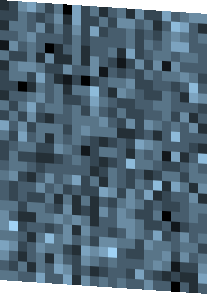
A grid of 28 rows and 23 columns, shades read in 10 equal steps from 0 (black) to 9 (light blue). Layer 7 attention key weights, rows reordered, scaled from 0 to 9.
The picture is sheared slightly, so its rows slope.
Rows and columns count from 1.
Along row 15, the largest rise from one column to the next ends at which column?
20
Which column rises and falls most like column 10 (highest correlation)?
1
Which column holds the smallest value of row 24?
4
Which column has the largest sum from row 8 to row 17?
22
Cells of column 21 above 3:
22
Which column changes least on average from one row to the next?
14
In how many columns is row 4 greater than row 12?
9
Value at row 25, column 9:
2
